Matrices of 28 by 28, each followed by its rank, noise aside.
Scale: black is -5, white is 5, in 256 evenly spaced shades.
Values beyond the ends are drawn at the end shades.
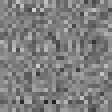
five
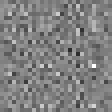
four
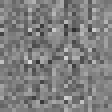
three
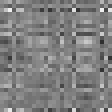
two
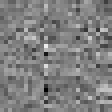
four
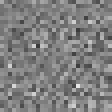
five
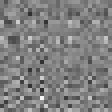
four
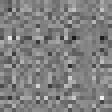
three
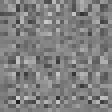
two
